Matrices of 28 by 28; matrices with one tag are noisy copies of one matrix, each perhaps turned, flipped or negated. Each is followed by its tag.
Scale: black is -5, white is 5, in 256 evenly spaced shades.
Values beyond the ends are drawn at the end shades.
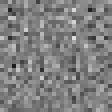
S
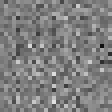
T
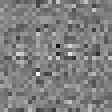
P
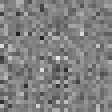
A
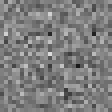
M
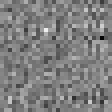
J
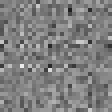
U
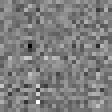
J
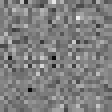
A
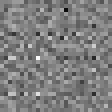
T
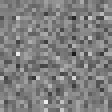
T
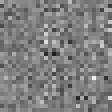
A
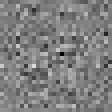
M
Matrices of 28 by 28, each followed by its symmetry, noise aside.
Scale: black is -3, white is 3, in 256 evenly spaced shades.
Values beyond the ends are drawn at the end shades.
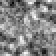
same after a half turn.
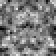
mirrored left to right.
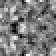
mirrored top to bottom.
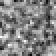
no symmetry.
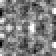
mirrored top to bottom.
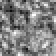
symmetric.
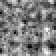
antisymmetric.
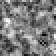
no symmetry.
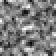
same after a half turn.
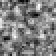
antisymmetric.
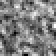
antisymmetric.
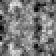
mirrored top to bottom.
